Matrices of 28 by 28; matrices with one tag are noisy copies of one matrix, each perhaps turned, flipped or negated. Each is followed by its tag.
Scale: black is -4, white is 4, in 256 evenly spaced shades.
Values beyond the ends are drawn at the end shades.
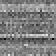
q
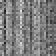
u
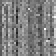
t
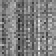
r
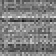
q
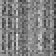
t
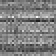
q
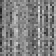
t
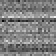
q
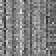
u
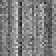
q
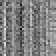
u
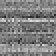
q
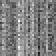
r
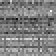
r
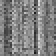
q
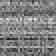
r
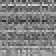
u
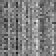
r
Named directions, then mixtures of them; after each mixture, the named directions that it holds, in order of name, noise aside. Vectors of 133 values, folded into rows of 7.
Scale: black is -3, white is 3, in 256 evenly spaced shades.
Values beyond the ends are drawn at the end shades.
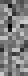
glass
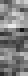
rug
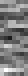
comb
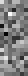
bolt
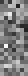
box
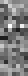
comb, glass.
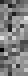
bolt, glass.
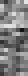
rug.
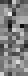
box, glass.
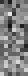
box, glass.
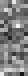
bolt, comb, glass.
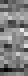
comb.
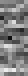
comb.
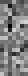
glass.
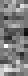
box, comb.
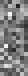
box.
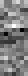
bolt, comb, rug.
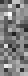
box.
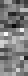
bolt, rug.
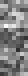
rug.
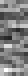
comb.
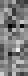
glass, rug.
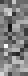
box, comb, glass.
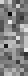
box, glass, rug.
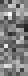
box.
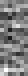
comb, glass.
